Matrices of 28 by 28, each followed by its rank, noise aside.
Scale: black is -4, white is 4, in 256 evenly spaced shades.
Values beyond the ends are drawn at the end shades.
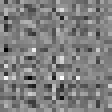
four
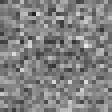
eight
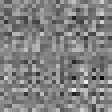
four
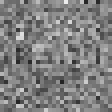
six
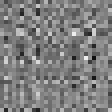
three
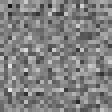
six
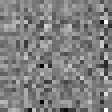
four
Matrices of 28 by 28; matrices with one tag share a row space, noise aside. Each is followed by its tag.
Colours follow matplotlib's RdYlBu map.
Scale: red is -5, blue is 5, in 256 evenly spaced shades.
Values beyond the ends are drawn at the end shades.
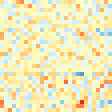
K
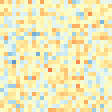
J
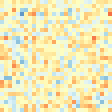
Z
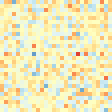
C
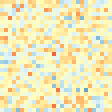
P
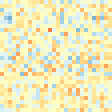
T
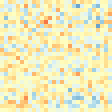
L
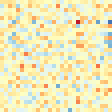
K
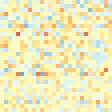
P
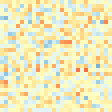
P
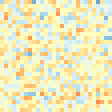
K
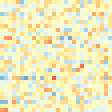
P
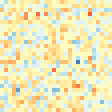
J
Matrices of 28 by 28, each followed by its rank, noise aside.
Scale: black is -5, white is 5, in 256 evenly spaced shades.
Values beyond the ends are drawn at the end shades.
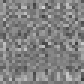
four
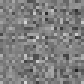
four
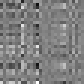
two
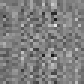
four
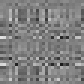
two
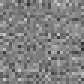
six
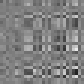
one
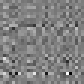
three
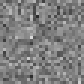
six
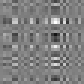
one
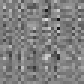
three
